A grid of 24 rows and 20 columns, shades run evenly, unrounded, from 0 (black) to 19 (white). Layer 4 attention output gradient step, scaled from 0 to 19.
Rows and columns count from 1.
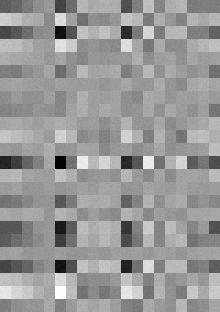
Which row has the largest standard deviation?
13
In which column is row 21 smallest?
6
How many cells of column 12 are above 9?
17
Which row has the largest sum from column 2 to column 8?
23
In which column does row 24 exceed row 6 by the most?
20
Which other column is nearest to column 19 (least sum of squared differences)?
15
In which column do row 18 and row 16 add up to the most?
14
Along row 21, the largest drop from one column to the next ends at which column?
12
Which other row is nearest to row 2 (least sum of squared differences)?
11
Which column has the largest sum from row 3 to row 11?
19
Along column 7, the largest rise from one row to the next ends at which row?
4
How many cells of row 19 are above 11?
8
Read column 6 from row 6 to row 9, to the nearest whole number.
8 12 10 10
